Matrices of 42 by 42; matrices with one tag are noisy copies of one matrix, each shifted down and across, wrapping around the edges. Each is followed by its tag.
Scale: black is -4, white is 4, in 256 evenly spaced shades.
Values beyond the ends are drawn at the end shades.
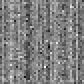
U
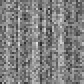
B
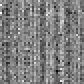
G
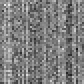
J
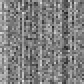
J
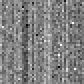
J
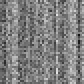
B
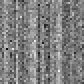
B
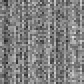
U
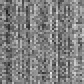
U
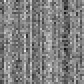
U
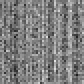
G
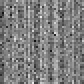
G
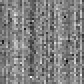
U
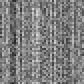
J
